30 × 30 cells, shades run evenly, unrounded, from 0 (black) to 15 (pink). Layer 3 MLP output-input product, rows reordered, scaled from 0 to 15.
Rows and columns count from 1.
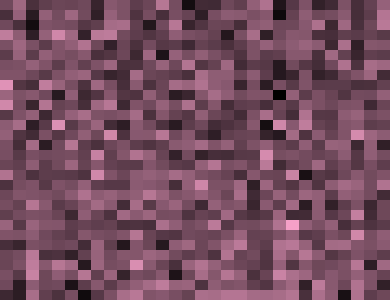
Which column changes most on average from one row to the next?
14
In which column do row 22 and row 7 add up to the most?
18
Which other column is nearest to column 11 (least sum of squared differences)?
28
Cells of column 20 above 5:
25
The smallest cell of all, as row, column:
10, 22
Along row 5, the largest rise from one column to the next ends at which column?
27
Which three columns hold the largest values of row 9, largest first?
1, 4, 16
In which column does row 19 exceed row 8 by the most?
30
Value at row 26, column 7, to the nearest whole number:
6
